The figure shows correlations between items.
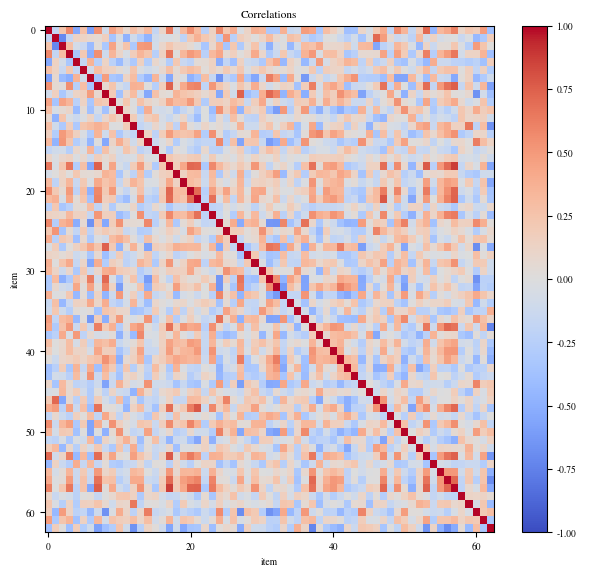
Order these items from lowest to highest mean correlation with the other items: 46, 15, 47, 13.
15, 46, 13, 47
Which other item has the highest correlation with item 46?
1
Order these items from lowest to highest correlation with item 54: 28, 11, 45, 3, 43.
3, 11, 28, 45, 43
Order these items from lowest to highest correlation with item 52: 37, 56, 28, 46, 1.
37, 56, 28, 1, 46
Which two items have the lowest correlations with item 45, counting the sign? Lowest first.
12, 59
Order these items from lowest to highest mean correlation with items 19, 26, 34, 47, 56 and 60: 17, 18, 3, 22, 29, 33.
22, 18, 33, 29, 3, 17
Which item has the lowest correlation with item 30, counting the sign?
38
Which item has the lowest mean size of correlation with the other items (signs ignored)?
16
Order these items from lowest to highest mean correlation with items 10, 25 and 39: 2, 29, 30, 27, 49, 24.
2, 27, 29, 24, 49, 30
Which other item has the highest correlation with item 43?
6
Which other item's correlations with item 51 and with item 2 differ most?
13
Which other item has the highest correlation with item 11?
51
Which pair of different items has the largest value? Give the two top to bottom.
17, 57
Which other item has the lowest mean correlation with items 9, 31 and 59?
62
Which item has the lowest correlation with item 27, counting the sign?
60
